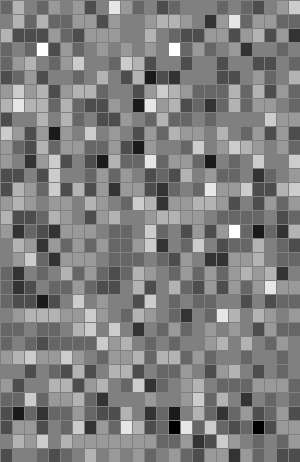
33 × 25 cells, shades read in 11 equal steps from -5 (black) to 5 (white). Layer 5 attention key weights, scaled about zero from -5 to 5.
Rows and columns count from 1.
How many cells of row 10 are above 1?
4
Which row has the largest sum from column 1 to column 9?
23
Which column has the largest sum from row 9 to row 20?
13
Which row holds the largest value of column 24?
14
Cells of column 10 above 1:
5
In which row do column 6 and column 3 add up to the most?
26
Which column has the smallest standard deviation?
24
